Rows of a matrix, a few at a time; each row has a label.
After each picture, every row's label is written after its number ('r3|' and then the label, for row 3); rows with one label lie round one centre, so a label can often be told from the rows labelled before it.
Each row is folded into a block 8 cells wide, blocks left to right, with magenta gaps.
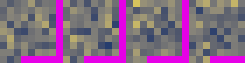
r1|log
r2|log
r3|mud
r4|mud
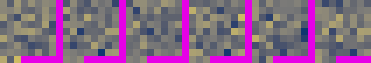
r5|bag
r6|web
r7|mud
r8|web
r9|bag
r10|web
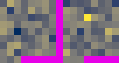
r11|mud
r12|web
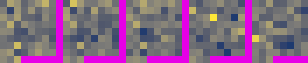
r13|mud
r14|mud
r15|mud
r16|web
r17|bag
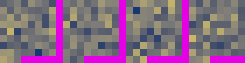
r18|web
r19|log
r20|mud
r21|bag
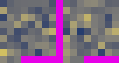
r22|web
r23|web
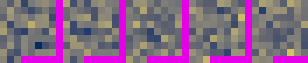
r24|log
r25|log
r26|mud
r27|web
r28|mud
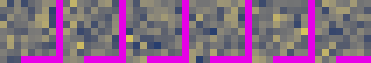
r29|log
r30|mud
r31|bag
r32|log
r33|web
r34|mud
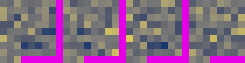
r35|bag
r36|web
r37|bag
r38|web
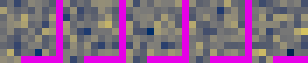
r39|web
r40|log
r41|log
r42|log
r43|web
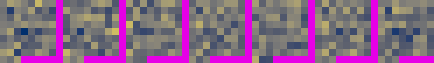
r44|mud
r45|web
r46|log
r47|mud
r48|log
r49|mud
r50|mud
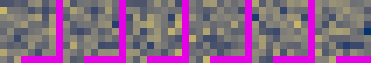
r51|web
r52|log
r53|web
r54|bag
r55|log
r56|bag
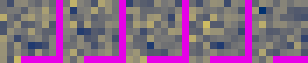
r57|bag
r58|mud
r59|web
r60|bag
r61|mud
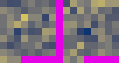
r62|web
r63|mud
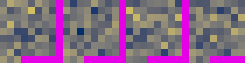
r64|mud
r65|web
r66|web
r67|web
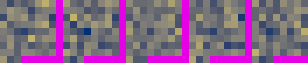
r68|log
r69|log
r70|log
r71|log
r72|log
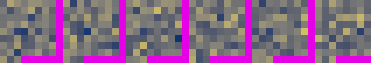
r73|mud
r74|log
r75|mud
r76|log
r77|web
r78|bag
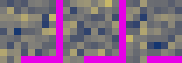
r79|web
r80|mud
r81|bag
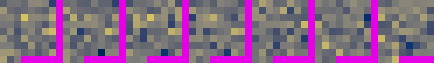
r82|web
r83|web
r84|web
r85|web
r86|mud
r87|log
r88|bag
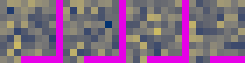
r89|mud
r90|mud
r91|bag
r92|log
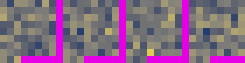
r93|bag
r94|web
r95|log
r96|web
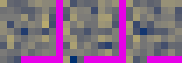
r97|log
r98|log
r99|log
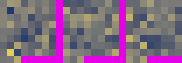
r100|mud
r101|web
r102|bag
